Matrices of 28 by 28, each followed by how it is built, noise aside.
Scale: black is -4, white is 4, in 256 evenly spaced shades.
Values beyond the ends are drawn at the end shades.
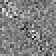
banded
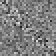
banded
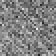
Toeplitz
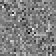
banded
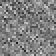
Toeplitz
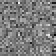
low rank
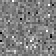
sparse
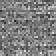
blocks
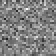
repeating columns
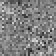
block diagonal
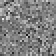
block diagonal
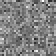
low rank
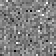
sparse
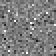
sparse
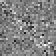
banded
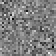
block diagonal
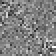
block diagonal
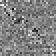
banded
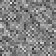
Toeplitz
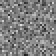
repeating rows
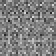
repeating columns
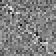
banded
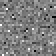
sparse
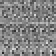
repeating columns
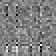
low rank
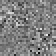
block diagonal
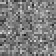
blocks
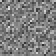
repeating rows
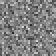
repeating rows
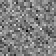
Toeplitz
